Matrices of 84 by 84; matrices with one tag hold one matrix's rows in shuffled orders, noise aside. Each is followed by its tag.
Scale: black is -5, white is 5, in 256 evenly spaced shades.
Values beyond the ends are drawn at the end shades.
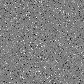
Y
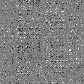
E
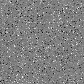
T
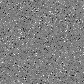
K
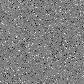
K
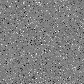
Y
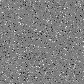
K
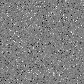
T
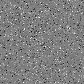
Y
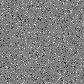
T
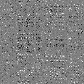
E
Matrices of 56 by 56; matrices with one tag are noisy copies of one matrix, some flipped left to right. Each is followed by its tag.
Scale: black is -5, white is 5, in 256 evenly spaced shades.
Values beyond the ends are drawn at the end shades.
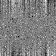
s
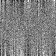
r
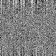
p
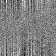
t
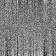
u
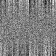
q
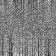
u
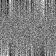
s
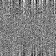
p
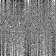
r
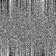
s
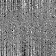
t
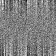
q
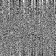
p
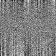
r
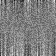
r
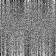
r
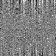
p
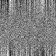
s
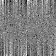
q
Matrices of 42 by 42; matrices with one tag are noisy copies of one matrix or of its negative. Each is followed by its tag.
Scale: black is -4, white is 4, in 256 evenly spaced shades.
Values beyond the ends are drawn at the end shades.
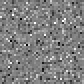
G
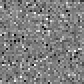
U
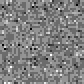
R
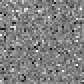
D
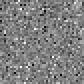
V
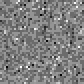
V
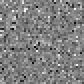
D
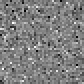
D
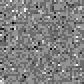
D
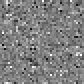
R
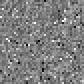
G
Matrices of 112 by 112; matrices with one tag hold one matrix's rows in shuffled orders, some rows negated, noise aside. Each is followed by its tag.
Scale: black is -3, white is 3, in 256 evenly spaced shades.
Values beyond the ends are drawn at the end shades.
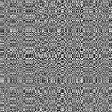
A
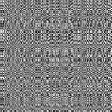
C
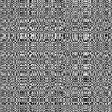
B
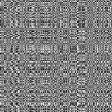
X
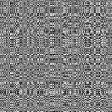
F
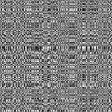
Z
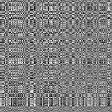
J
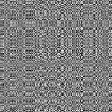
A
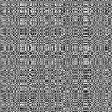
B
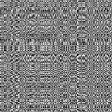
X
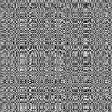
B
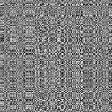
A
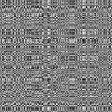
Z
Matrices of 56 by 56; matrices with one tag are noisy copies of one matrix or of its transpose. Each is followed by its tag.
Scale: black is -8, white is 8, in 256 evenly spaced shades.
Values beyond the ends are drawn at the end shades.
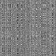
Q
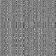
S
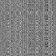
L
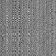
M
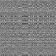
S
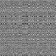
S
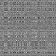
Q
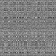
Q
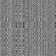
S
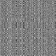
S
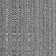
M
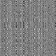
S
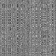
Q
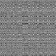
S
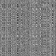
Q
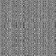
S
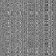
L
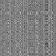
L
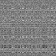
L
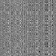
L
